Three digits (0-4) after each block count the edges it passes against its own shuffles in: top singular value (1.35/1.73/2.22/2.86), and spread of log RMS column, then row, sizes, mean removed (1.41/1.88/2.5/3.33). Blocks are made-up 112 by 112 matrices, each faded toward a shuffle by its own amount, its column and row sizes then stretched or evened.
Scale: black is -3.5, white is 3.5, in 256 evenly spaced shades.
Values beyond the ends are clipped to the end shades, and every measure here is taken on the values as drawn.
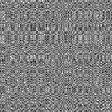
4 2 0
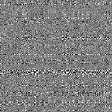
3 2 4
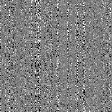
2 4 0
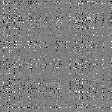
2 4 4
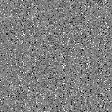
2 2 0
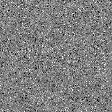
1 1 1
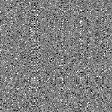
3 2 0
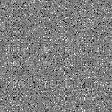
3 1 0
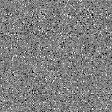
2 1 1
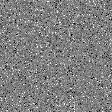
0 1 0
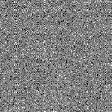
3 2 0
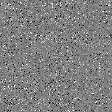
0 2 2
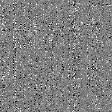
0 4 2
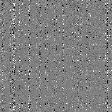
1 4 2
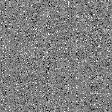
1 3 0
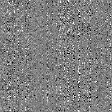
1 4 1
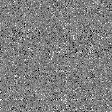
0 2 2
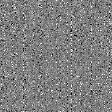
1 3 1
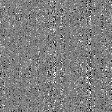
2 4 1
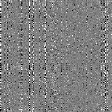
4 4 1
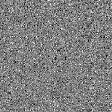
2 1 1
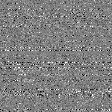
1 0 4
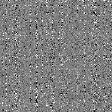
0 4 2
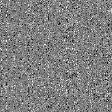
2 3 0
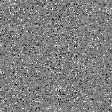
2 1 1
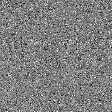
0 1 2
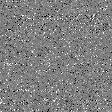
0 0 2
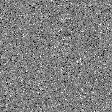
0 1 0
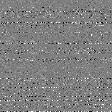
1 1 4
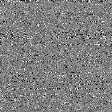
1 1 3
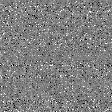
1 0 3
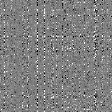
3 4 2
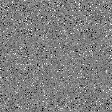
0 1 2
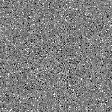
2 1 0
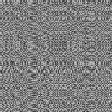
4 0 3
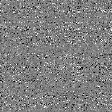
2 1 3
